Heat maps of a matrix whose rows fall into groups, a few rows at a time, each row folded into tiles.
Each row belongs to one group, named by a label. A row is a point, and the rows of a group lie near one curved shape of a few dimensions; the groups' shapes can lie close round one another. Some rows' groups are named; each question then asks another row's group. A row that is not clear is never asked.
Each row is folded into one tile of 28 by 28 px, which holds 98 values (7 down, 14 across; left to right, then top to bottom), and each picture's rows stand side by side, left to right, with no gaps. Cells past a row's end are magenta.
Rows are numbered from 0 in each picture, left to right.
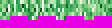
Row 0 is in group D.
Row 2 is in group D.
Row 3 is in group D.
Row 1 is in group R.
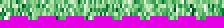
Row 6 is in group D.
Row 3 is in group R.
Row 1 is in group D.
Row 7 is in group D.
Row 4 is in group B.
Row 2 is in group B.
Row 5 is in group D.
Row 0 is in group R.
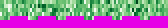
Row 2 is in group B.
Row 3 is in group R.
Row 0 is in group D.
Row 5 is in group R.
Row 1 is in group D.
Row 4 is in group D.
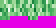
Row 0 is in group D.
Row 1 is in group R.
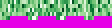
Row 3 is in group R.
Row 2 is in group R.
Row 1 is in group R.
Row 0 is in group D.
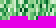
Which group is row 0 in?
D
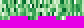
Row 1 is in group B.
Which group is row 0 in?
R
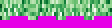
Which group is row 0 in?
B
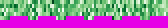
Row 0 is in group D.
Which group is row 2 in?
D
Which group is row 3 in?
R
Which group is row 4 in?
B
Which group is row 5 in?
D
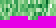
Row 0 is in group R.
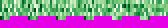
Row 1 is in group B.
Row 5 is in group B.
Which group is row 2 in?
B
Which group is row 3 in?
B
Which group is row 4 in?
D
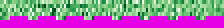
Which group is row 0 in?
D
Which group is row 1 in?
D
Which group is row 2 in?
D
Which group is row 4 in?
D
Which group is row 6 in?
R
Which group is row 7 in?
R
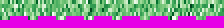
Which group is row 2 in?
R
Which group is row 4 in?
R
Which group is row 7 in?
D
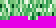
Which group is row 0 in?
B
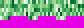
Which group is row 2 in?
R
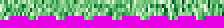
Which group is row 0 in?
R
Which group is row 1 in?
R
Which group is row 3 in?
D
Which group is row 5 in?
D
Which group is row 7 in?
D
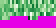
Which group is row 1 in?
B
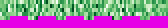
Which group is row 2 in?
R
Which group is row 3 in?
B
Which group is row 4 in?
B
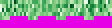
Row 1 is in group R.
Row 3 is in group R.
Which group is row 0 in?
R
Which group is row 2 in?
D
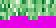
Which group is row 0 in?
B
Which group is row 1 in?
R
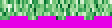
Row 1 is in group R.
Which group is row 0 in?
D
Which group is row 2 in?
B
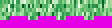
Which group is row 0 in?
D
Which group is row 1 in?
B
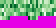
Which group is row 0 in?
D
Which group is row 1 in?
B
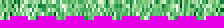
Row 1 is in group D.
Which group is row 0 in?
B
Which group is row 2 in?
D
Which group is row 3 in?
B
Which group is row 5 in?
R
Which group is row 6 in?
D
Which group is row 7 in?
D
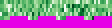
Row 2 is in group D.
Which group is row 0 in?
D
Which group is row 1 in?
B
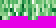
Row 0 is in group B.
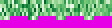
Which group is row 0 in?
R
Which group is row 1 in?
R
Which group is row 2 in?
B
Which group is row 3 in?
R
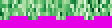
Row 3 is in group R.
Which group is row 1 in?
R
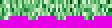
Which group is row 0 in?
R
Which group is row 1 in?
D
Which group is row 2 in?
R
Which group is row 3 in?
D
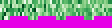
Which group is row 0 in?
R
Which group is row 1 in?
R
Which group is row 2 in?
D
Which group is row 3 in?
D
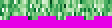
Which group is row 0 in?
D
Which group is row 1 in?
B
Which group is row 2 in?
B
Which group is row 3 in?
B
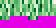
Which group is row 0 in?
B
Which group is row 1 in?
B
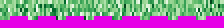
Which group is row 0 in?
D
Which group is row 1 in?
D
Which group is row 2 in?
B
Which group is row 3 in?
B
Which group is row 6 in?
R
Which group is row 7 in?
R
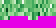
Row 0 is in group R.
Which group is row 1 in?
B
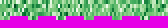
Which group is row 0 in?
D
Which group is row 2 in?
B
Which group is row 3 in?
D
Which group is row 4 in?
D
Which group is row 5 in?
R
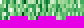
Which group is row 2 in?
B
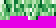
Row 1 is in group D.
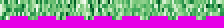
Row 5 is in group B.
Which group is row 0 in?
R
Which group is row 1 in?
D
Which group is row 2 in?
B
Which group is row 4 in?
R
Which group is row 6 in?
D
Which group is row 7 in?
D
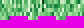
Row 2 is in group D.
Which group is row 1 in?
R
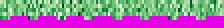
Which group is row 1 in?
B
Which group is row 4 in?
R
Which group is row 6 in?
B
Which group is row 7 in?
B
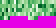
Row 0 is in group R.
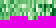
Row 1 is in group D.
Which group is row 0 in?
D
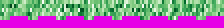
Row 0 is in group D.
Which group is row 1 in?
D
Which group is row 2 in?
D
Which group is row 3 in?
R
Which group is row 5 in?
B
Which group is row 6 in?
R
